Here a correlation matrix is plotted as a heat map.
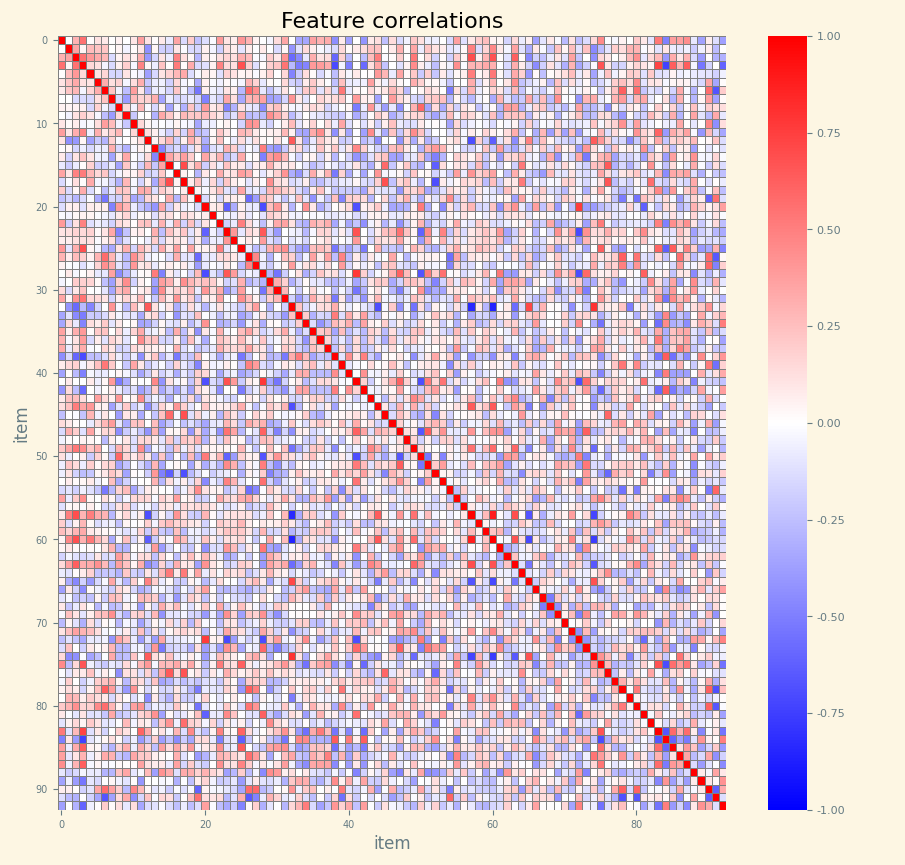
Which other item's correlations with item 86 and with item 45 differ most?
17
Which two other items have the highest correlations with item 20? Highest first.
72, 50
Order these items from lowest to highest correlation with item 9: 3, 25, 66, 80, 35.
80, 35, 66, 3, 25
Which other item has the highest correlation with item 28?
41
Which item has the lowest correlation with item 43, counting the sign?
68
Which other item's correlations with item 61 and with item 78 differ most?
90
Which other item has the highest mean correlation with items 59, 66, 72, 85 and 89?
20
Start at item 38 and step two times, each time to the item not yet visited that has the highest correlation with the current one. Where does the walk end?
42
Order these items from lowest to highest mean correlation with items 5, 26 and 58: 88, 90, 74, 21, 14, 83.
88, 21, 14, 74, 83, 90
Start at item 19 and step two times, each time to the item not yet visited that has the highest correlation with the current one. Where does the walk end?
54
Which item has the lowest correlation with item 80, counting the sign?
91
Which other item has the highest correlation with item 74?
32
